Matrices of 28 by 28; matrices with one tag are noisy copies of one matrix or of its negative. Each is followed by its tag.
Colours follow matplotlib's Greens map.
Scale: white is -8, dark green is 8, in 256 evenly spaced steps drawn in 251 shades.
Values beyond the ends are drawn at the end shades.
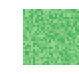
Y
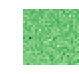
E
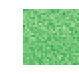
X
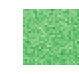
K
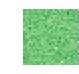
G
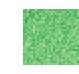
K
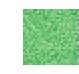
G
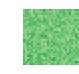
Y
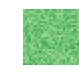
G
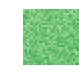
E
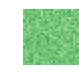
Y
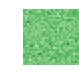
G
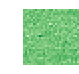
G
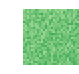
K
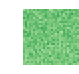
X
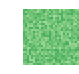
G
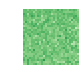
K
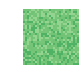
E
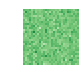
Y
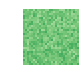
E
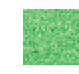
E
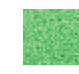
X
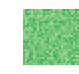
Y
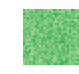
Y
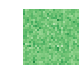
Y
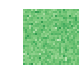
G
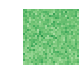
K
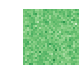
Y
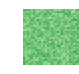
Y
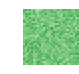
Y
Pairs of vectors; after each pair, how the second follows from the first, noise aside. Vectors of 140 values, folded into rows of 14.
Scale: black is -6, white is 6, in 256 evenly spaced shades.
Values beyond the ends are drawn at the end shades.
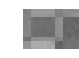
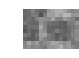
reversed.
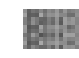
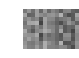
reversed.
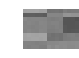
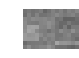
reversed, negated, shrunk.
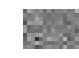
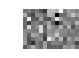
wrapped around, scaled up.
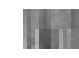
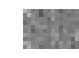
wrapped around, negated, partly zeroed.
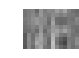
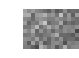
shuffled.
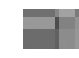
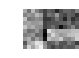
reversed, scaled up.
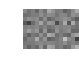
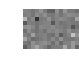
reversed, negated, partly zeroed.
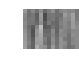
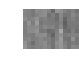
wrapped around, shrunk.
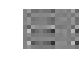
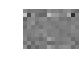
reversed, negated, partly zeroed.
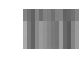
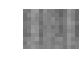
reversed, negated, shrunk.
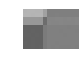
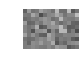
shuffled.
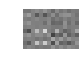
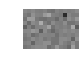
wrapped around, negated, partly zeroed.
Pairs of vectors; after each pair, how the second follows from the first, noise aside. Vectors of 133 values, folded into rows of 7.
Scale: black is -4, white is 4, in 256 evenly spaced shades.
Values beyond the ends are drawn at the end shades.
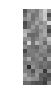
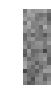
reversed, negated, shrunk.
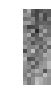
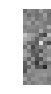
reversed, partly zeroed.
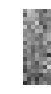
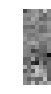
wrapped around, partly zeroed.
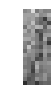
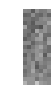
negated, shrunk.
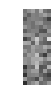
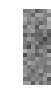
reversed, negated, shrunk.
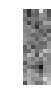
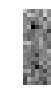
reversed, partly zeroed.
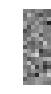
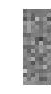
reversed, negated, shrunk.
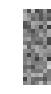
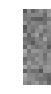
reversed, negated, shrunk.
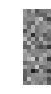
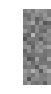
negated, shrunk.
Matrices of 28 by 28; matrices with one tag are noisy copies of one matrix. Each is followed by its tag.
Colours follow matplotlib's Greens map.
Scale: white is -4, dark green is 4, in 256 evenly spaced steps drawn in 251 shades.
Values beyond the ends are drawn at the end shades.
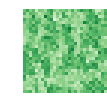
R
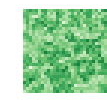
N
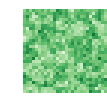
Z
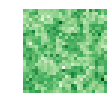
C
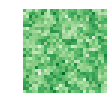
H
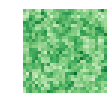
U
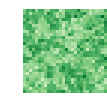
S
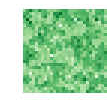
Z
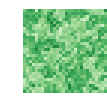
S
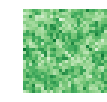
C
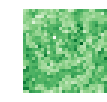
C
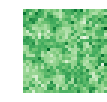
S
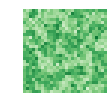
C
